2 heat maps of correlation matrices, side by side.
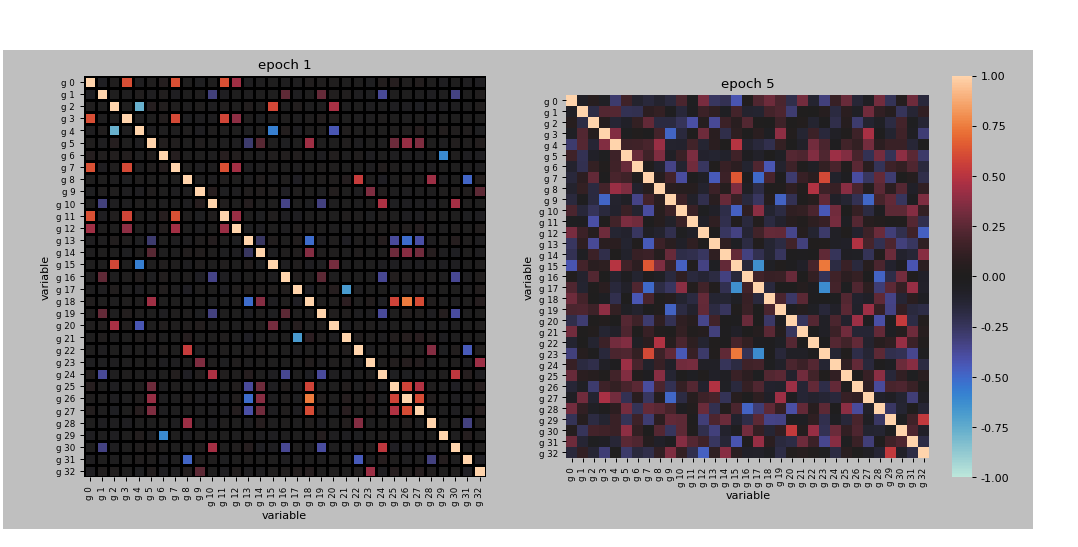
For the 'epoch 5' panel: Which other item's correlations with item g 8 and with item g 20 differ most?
g 28
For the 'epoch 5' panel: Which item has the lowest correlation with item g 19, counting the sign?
g 9
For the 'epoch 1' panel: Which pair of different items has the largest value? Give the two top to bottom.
g 18, g 26
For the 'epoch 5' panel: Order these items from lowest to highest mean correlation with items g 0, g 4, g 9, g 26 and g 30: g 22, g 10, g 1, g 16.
g 1, g 16, g 10, g 22
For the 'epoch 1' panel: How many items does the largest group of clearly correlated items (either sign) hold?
7
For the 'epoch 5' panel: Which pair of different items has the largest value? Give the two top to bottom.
g 15, g 23
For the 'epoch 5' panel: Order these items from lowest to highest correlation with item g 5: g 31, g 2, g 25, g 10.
g 2, g 10, g 31, g 25
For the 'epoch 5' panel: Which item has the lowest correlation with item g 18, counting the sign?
g 6
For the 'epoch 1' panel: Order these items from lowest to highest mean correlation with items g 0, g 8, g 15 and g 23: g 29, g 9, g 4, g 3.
g 4, g 29, g 9, g 3
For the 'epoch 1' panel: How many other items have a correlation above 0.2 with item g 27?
5
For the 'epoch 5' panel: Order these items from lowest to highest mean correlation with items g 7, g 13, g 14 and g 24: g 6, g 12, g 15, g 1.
g 12, g 1, g 6, g 15
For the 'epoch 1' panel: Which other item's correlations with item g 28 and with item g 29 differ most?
g 6
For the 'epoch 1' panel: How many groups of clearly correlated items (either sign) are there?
8
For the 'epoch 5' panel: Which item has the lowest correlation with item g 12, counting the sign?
g 32
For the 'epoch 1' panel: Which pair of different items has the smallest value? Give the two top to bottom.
g 2, g 4
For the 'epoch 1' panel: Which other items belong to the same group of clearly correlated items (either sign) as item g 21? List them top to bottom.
g 17
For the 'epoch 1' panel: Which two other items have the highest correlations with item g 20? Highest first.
g 2, g 15
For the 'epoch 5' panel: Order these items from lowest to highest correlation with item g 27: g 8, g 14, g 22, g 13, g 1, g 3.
g 14, g 22, g 8, g 13, g 1, g 3
